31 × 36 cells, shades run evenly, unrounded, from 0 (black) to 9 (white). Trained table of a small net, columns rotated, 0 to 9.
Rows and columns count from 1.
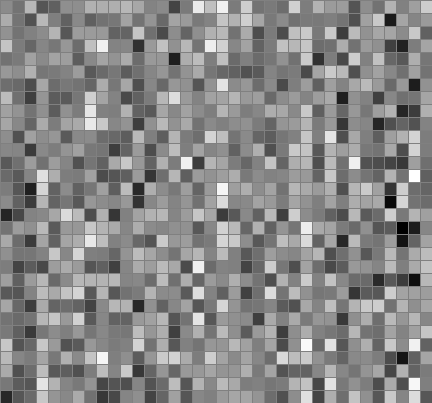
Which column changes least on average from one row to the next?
2
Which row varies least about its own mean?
6
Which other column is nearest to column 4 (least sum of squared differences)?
20
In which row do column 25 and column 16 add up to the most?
13
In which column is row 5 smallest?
15
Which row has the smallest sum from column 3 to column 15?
24
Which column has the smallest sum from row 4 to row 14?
34
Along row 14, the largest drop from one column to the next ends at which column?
36
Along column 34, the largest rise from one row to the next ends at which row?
29
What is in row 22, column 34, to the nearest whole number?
2
